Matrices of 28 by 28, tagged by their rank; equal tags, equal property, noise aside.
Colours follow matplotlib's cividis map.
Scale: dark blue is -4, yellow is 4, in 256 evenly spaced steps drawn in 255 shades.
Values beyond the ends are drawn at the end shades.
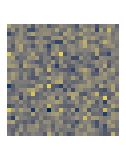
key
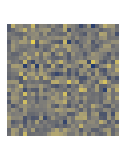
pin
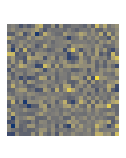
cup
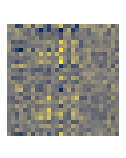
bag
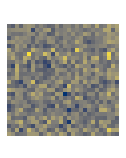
key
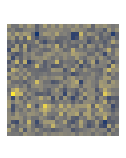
cup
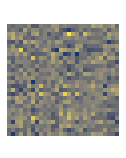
key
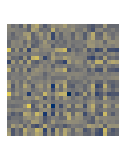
bag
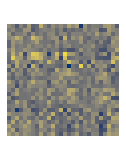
cup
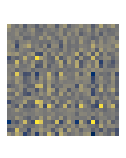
bag
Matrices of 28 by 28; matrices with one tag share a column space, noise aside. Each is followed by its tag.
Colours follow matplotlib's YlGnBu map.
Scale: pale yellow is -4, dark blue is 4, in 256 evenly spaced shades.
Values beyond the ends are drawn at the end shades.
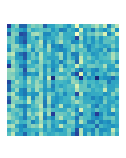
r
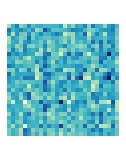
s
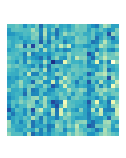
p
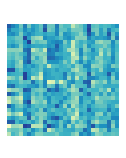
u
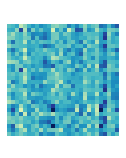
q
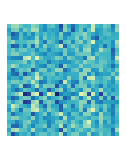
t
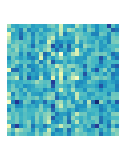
s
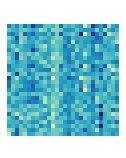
r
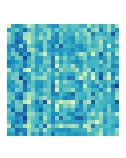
s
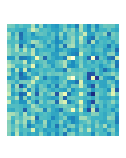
t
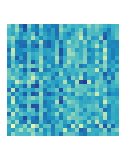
u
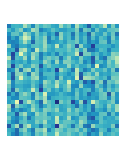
s
